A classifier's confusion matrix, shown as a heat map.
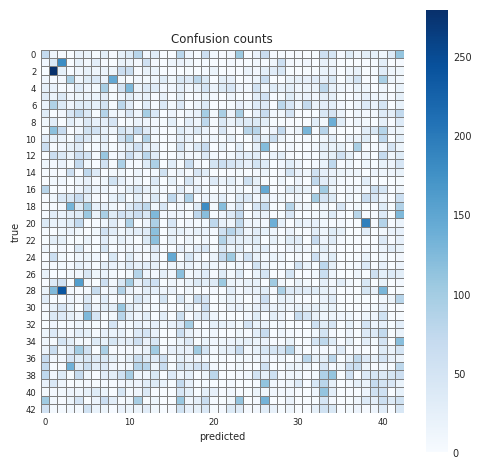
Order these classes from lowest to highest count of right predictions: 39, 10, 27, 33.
33, 39, 10, 27
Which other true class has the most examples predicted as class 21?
18
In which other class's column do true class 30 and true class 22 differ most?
13
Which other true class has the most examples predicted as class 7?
12
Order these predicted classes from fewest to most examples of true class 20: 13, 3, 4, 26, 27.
26, 3, 4, 13, 27
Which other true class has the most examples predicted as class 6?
28
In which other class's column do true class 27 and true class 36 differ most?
4
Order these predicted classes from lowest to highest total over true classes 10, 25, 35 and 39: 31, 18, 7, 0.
31, 0, 18, 7
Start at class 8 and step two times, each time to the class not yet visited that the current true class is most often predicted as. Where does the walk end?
42
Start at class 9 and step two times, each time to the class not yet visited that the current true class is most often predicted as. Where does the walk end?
5
